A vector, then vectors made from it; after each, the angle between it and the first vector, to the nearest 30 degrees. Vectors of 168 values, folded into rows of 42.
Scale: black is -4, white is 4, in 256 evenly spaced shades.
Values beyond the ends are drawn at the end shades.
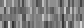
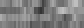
90 degrees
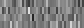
90 degrees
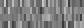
30 degrees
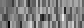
120 degrees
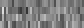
60 degrees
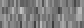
120 degrees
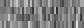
90 degrees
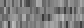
150 degrees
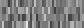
90 degrees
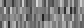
150 degrees
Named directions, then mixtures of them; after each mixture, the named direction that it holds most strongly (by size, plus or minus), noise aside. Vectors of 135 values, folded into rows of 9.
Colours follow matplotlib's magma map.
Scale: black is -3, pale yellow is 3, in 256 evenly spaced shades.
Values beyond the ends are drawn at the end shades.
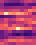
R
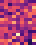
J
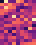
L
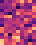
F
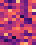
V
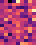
V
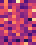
V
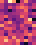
V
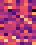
V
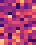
F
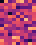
F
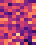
J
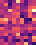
V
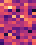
V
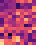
F
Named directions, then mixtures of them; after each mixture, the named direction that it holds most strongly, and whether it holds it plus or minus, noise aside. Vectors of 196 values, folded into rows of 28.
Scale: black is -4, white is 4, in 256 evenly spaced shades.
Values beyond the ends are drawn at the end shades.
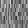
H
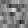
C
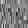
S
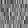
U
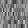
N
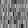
N, plus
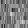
S, minus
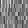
H, plus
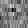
C, minus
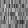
H, plus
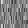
S, plus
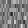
N, minus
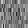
S, plus
